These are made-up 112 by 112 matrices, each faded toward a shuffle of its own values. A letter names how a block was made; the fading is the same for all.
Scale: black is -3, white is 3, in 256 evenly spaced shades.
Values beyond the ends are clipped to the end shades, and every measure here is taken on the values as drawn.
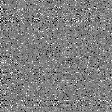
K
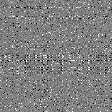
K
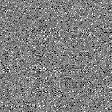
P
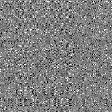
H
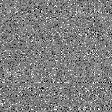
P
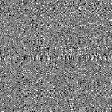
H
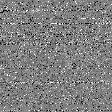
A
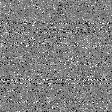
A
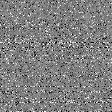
A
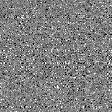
P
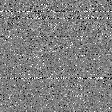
A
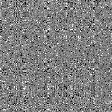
H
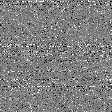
A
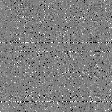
K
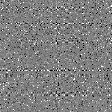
K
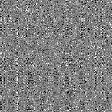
H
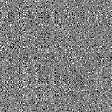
H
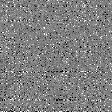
K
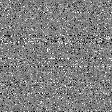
A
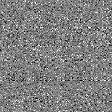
P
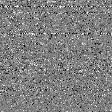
A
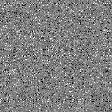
P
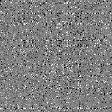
K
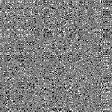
H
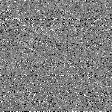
A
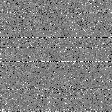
A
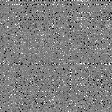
K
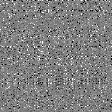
K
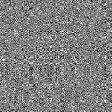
H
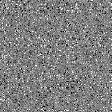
P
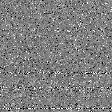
A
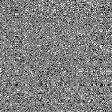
P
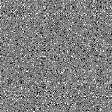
P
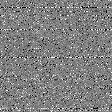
A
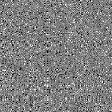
H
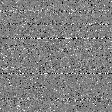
A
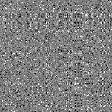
H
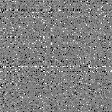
K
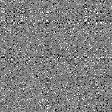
P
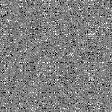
P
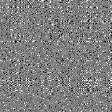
K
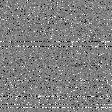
A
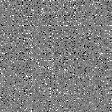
K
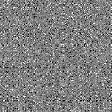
H
